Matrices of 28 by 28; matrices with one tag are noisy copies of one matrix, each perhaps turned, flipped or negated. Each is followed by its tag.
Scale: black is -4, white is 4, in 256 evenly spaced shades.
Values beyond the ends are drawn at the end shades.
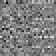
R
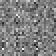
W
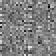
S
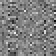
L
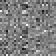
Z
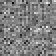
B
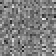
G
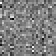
G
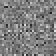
S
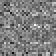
B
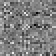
B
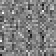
B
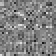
B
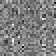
G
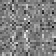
B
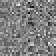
Z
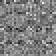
B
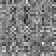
B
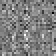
B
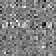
Z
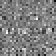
Z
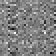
L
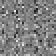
W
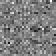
B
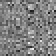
Z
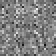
W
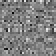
S
